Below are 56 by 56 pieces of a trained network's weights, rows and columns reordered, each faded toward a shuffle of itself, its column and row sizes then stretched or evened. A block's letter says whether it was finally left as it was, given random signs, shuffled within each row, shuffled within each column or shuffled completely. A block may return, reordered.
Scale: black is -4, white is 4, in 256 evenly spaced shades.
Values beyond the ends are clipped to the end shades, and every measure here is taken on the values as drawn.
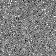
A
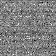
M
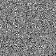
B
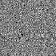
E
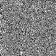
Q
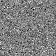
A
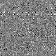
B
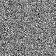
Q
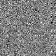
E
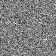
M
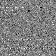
M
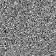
Q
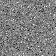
A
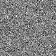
Q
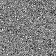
A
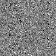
Q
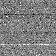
M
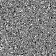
A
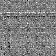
E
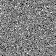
A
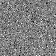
A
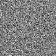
Q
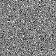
B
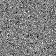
A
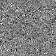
B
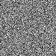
A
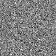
B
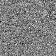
M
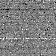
M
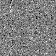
Q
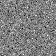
A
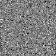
B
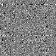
B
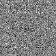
B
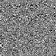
E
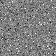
A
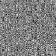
E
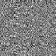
E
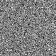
A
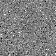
Q
